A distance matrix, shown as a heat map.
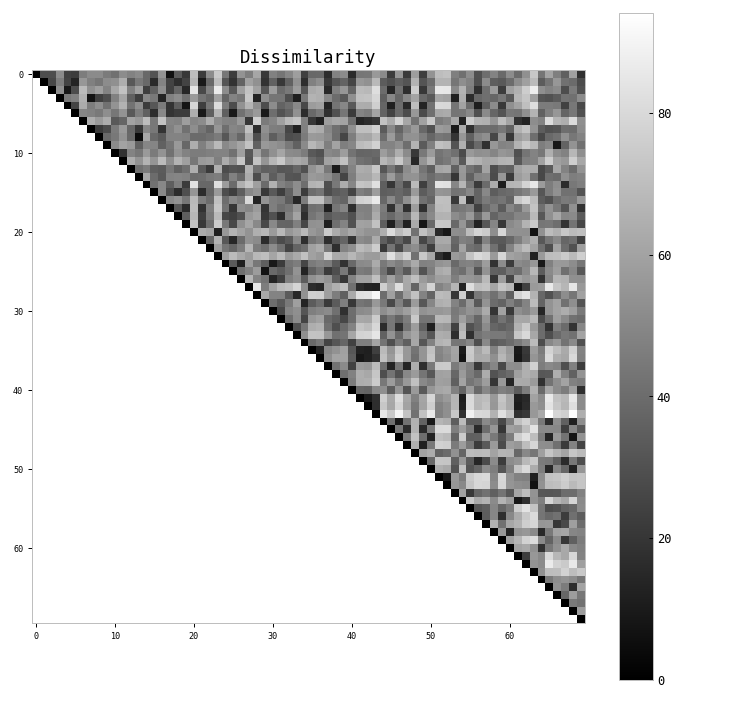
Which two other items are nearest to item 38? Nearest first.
12, 22
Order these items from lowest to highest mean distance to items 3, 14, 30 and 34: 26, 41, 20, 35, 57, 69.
26, 69, 57, 35, 41, 20
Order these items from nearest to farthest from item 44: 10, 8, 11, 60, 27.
8, 60, 10, 11, 27
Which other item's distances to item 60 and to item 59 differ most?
14
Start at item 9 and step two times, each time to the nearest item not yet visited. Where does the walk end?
57
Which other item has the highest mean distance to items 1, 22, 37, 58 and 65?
43
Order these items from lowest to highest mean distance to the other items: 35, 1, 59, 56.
1, 56, 59, 35
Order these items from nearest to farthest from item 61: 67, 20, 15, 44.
15, 20, 67, 44
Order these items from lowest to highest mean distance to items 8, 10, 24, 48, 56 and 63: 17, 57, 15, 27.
15, 17, 27, 57
